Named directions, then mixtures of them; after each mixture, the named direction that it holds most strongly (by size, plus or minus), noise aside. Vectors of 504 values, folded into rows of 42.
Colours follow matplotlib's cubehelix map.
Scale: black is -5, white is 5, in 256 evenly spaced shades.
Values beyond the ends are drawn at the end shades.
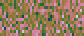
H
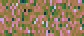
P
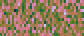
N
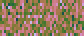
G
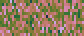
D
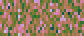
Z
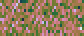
P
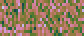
N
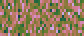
Z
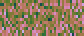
H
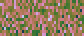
H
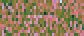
G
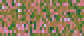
Z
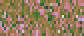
H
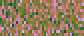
H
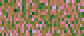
N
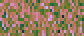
H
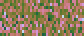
H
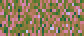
Z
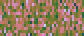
G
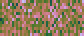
P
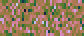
P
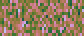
D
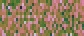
G
